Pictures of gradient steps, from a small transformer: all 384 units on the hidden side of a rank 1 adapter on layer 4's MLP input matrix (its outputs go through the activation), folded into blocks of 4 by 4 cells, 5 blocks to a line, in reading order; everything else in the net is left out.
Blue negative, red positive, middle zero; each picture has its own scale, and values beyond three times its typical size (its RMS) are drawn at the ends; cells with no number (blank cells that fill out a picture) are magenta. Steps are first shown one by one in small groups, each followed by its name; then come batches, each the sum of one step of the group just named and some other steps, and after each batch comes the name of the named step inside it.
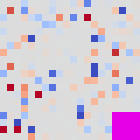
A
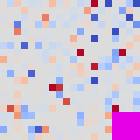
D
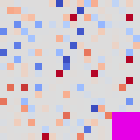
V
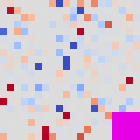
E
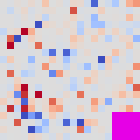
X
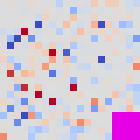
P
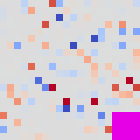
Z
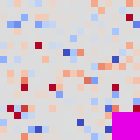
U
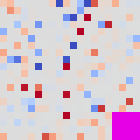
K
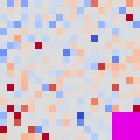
U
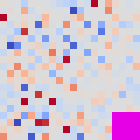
P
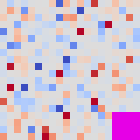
E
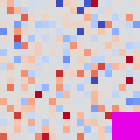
V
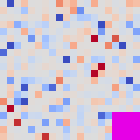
X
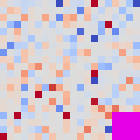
D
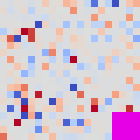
X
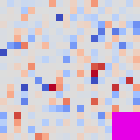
Z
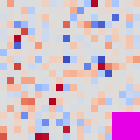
X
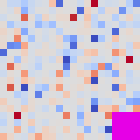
V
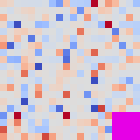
K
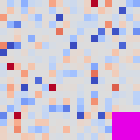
Z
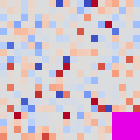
K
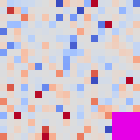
E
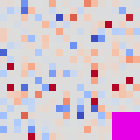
Z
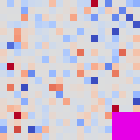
D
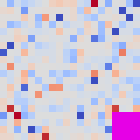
D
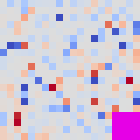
Z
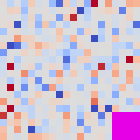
V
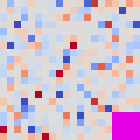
A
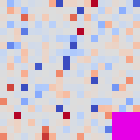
E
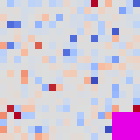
U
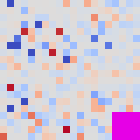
P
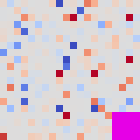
V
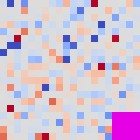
P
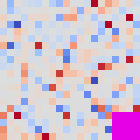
U
